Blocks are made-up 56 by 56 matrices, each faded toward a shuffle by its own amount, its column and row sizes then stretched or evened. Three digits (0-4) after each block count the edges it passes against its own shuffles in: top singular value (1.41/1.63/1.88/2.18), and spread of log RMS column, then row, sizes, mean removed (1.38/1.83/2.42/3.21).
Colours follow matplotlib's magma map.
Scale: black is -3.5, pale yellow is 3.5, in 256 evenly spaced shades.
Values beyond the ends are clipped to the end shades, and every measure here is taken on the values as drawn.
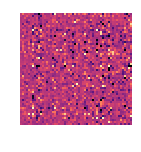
0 3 1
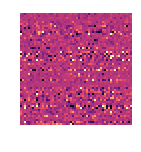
2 1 4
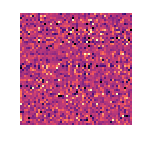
2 1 2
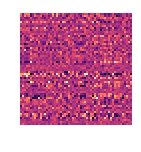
4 1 4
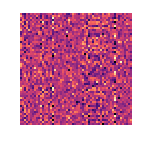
4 3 0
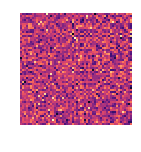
4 1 0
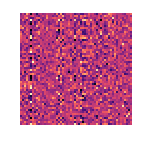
4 3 0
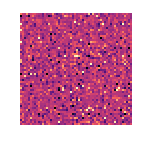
0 1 1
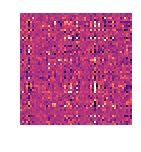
4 3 3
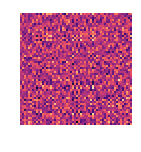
4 2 2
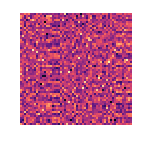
4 0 0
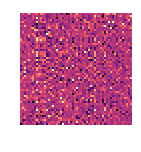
3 2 0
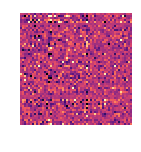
2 2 3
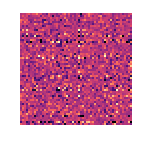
1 2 3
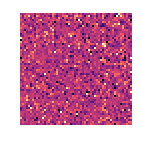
1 0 0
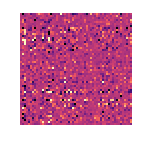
2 3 2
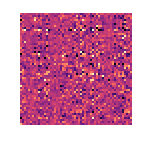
3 3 2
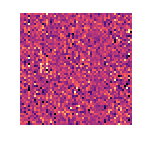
0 3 0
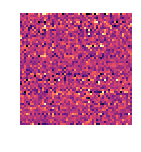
0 1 3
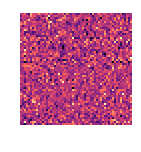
2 1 1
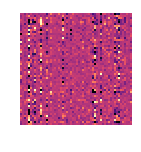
3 4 1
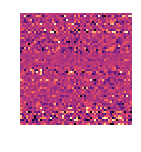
3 0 4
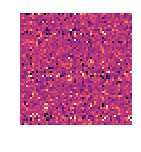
0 2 2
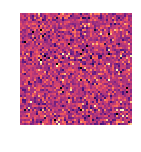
1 1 1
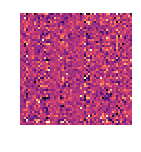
3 3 1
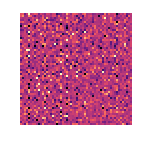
3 2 0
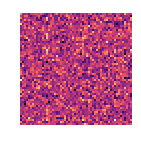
2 1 0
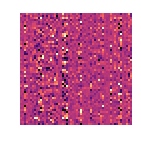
1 4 0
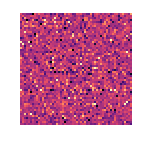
1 0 1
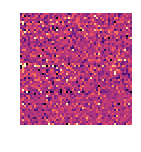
0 1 2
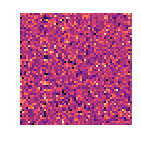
3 2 0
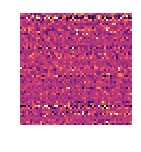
3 0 4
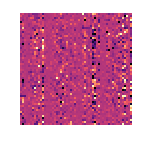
2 4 0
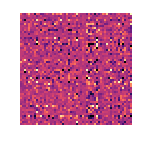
2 3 3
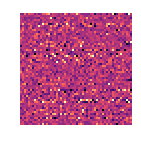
0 0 3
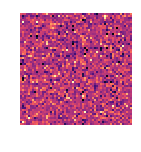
1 2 0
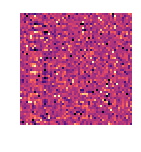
3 1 0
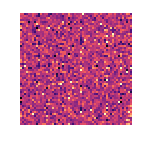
0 2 1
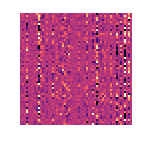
4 4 0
